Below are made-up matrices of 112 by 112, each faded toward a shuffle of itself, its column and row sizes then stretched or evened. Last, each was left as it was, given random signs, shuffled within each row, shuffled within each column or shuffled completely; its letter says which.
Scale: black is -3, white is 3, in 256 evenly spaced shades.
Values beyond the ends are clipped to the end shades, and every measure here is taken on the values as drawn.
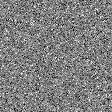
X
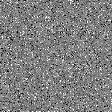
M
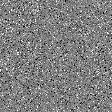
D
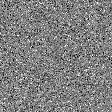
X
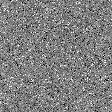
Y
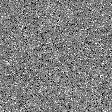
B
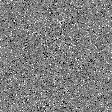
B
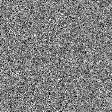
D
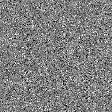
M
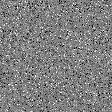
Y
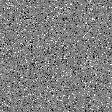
M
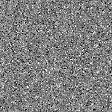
M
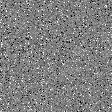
B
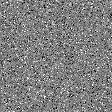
B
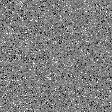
D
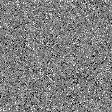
D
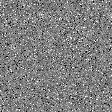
Y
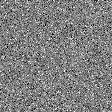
Y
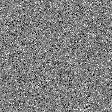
B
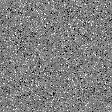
B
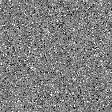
Y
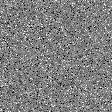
X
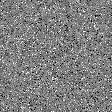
X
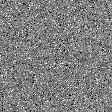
X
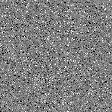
M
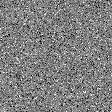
X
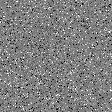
X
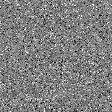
M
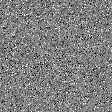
Y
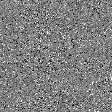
M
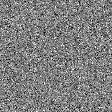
D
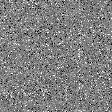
D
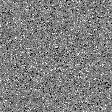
X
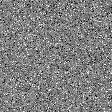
X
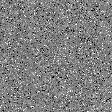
B
